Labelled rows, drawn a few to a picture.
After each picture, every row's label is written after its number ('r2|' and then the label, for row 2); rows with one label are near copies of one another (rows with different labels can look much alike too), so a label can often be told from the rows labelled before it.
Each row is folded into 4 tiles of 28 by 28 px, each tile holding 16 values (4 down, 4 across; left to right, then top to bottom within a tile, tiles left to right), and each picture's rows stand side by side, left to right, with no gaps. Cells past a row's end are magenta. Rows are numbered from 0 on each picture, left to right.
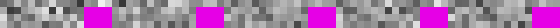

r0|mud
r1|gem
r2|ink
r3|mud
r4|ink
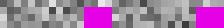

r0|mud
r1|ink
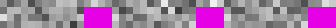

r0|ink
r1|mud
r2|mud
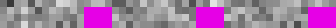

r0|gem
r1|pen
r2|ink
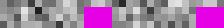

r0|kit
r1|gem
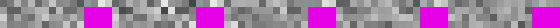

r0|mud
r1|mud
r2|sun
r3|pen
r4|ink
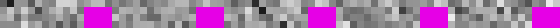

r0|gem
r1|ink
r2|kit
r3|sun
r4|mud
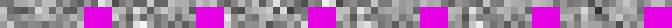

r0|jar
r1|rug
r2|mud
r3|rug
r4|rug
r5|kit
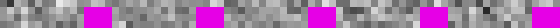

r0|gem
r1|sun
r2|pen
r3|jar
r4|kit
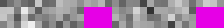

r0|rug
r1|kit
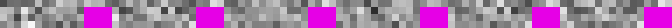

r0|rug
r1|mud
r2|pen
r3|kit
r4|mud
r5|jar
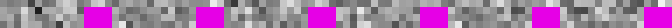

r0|kit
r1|sun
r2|gem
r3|rug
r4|sun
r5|jar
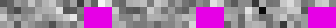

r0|pen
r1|jar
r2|kit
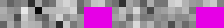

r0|kit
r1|gem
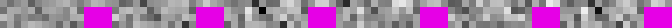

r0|ink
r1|ink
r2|kit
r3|gem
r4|pen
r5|kit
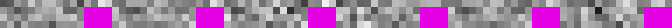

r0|pen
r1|jar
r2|mud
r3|rug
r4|jar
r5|kit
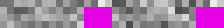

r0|jar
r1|pen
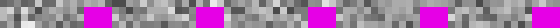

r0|rug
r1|pen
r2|mud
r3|ink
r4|ink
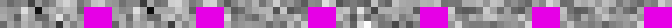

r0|kit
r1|kit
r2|mud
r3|rug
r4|jar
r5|jar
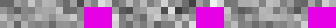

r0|pen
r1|mud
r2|jar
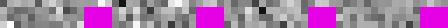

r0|sun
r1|gem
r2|kit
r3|ink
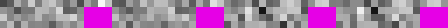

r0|pen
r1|pen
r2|kit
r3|kit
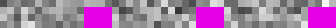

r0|rug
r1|mud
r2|jar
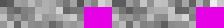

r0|pen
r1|pen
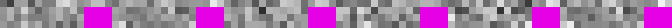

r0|gem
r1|sun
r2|kit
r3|rug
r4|mud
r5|sun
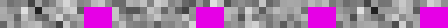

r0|kit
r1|jar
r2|rug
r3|kit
